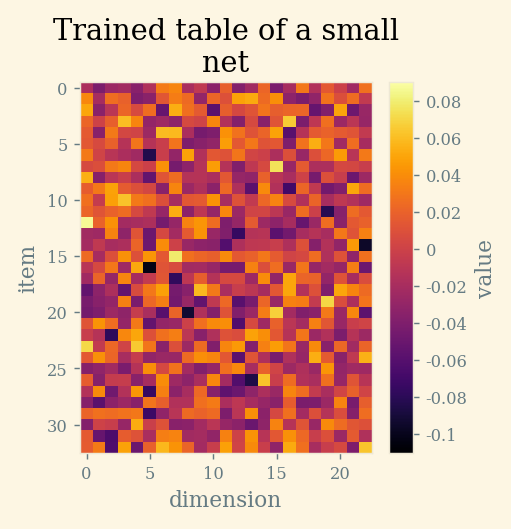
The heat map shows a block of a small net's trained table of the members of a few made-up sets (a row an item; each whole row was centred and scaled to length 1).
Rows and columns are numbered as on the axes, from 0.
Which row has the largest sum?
15
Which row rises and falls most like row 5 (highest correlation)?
4
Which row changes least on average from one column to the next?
10
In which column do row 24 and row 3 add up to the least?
12
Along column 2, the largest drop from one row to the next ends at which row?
22
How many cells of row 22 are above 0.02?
7
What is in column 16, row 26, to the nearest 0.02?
0.02
